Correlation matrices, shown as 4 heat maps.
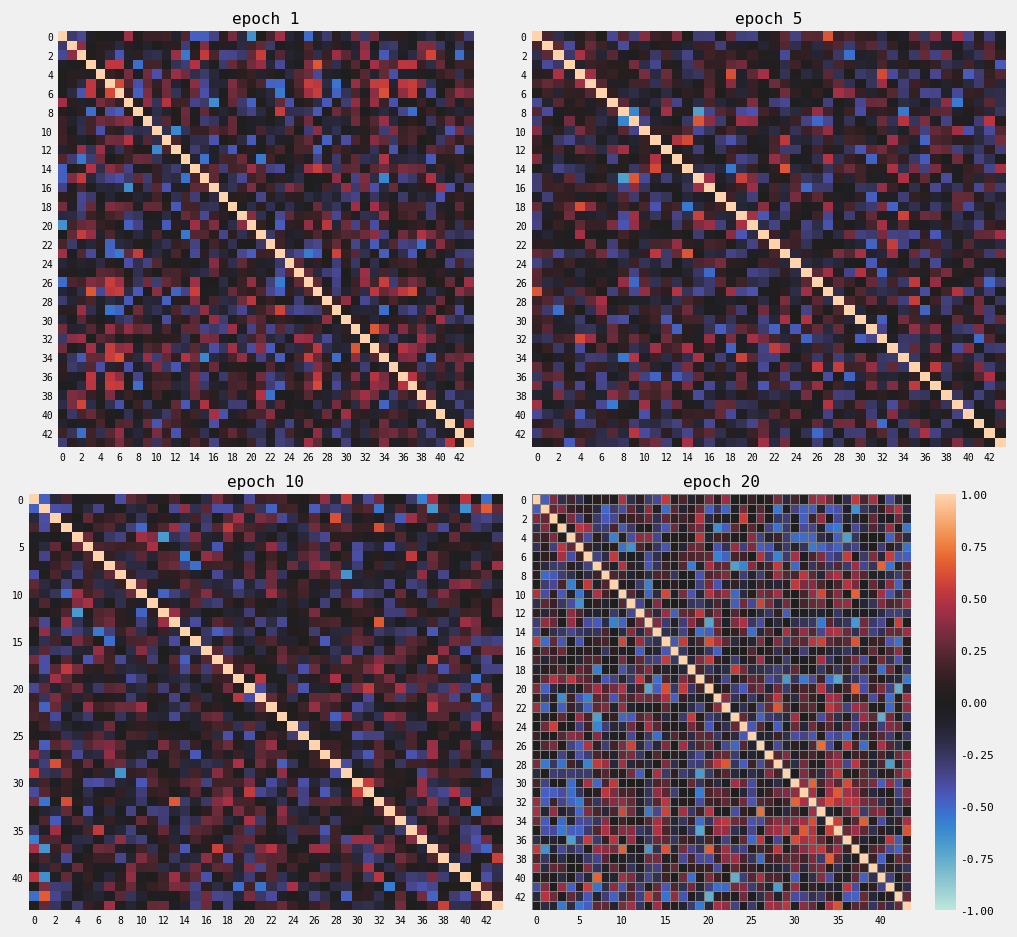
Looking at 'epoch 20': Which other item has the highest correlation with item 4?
19
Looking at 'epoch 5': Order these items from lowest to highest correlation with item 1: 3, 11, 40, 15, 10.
3, 40, 10, 11, 15
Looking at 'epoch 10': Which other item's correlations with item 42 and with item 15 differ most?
1
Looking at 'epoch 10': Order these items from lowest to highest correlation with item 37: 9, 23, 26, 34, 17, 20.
20, 9, 34, 23, 26, 17
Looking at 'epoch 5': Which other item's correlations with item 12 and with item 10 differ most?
39
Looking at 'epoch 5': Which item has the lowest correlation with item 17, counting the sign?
31
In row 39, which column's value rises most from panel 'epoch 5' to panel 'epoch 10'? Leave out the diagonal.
31
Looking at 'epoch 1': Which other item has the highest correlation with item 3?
27
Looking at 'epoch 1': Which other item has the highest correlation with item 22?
40
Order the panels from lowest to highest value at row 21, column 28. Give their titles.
epoch 5, epoch 1, epoch 10, epoch 20
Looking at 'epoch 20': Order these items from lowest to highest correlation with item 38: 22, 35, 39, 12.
12, 39, 35, 22
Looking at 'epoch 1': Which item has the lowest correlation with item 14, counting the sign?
0
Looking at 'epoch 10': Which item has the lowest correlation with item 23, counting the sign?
28
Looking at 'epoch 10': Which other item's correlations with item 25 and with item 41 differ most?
24
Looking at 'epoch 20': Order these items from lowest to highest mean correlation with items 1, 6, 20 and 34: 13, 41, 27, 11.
13, 27, 11, 41
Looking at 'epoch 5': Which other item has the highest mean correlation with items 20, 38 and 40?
7
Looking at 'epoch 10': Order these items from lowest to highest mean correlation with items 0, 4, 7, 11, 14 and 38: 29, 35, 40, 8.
8, 35, 40, 29
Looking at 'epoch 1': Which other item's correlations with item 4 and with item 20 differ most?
7
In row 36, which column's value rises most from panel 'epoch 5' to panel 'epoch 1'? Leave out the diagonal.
27
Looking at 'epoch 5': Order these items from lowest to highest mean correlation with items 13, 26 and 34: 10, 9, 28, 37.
28, 9, 10, 37
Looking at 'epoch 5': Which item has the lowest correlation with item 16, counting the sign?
25
